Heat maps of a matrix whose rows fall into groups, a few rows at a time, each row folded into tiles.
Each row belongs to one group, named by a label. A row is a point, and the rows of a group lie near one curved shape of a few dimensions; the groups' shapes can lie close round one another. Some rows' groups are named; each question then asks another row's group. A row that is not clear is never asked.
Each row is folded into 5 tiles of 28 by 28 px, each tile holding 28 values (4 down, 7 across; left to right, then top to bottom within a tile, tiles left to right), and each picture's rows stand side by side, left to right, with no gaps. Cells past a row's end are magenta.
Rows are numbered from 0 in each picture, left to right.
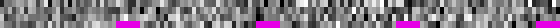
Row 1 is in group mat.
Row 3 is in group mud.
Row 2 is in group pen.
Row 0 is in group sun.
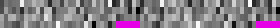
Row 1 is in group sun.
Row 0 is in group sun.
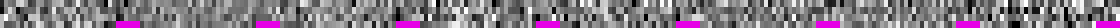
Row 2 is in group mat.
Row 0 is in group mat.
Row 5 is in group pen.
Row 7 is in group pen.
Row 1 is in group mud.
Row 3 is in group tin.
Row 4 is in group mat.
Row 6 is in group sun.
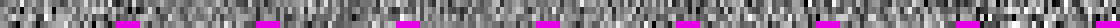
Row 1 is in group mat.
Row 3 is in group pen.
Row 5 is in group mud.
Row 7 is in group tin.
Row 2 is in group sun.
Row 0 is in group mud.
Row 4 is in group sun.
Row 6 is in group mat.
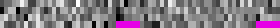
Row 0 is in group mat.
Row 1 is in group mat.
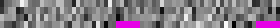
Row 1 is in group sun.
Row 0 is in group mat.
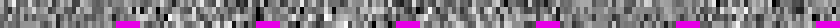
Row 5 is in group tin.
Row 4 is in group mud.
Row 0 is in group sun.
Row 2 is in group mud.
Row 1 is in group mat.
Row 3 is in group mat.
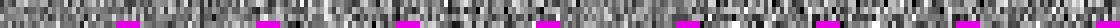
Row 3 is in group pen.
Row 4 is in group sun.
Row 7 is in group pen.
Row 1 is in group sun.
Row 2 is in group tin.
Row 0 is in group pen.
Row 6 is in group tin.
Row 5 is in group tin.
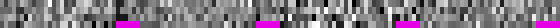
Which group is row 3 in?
pen
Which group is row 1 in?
mat
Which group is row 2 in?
tin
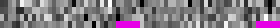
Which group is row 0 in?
mat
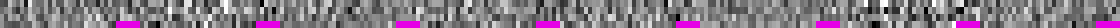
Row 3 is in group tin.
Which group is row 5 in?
pen
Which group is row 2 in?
sun
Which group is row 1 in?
tin
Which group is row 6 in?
pen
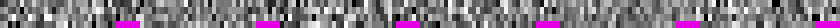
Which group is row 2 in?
tin
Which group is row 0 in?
mud
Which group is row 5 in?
tin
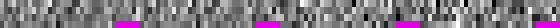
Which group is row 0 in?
sun
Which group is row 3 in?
tin
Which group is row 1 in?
sun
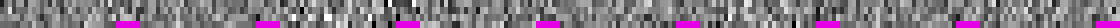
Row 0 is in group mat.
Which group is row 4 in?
mud
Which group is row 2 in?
mud
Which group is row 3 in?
pen
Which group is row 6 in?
mud
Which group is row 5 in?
tin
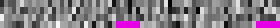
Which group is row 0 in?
sun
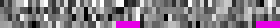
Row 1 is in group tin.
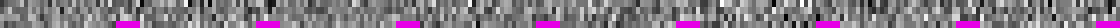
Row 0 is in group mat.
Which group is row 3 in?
sun
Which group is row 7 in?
sun
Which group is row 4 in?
sun
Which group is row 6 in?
pen
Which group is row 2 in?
pen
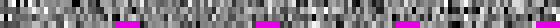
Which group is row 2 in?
tin
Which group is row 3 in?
pen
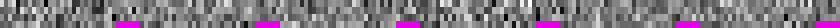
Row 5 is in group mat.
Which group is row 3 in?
mat
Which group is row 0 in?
tin
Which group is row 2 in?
pen
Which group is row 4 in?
mud
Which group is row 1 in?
mud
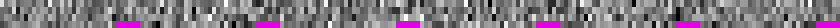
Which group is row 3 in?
sun
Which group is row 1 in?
mud
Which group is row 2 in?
sun
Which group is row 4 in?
mat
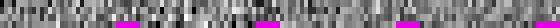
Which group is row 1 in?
mud
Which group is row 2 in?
pen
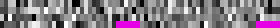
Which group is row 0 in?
tin
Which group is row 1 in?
mat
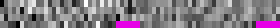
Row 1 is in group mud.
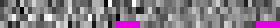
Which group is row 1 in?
mat
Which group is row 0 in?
mud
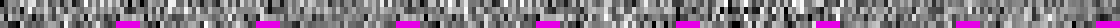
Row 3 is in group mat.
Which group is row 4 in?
tin
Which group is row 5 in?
pen
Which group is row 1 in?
mat
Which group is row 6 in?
tin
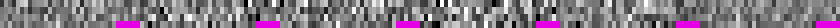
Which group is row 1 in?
mud
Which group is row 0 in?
pen
